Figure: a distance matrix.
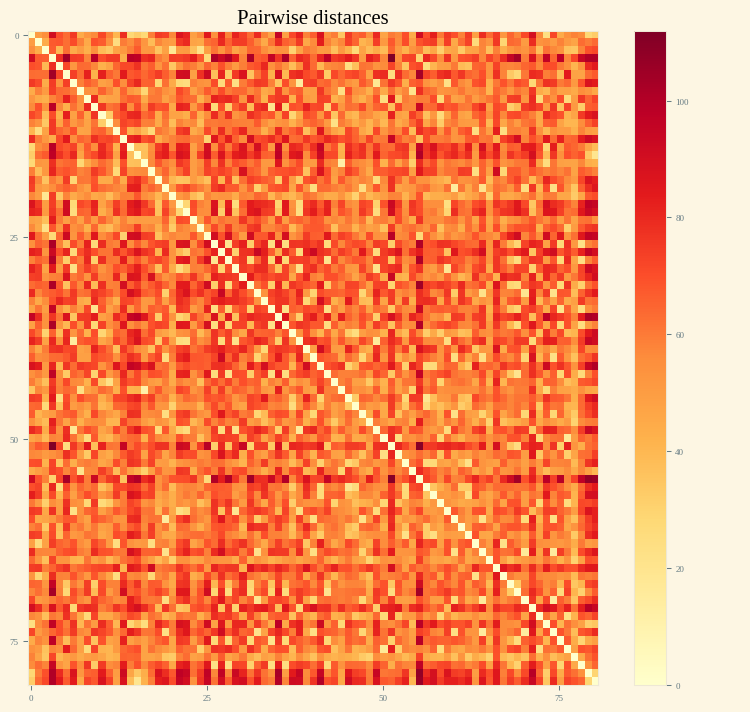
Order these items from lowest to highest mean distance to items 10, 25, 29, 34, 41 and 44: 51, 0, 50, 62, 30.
62, 50, 30, 0, 51
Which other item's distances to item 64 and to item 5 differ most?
51
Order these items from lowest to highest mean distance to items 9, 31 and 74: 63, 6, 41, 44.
44, 63, 6, 41
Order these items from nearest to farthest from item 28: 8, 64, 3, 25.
64, 8, 25, 3
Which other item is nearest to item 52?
50
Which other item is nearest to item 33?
39
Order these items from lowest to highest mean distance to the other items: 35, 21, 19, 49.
19, 49, 21, 35
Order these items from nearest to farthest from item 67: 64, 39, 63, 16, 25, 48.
63, 48, 39, 16, 64, 25
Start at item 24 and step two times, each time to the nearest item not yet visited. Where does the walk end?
20
